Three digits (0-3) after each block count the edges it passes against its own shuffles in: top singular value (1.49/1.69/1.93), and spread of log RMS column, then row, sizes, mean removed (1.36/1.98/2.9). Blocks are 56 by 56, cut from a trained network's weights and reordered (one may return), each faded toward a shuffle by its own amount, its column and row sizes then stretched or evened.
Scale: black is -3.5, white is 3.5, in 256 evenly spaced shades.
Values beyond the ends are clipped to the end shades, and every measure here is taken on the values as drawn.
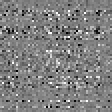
0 2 3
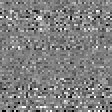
0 0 3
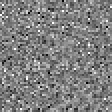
2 1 0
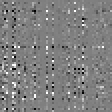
0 3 2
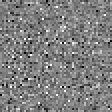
2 1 1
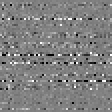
2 0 3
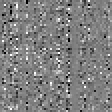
1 3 0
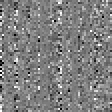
2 3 0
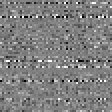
1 0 3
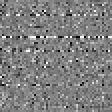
3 1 2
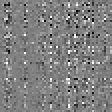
0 3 2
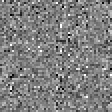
0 2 1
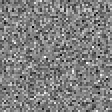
1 0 0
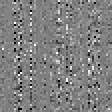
1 3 0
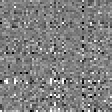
2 2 2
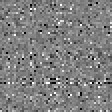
1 1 2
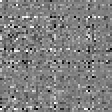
0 2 3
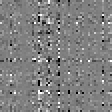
0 3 2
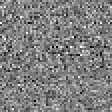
0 0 2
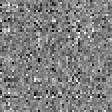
3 2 1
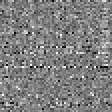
2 0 2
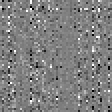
0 3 1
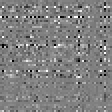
2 2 3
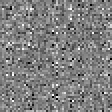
2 2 2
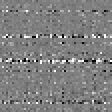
3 1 3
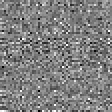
3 1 2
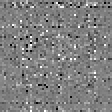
0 2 2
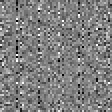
3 3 0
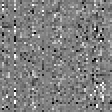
0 3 0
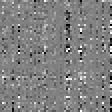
1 3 2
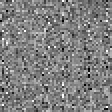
0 2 0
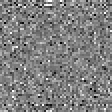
2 1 1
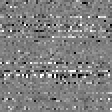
3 0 3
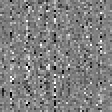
1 3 0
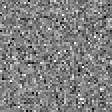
2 0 0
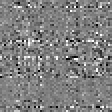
2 2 3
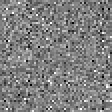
0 1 1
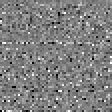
0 0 2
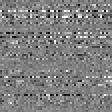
3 0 3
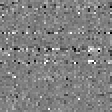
0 1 2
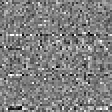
3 1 2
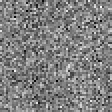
0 1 0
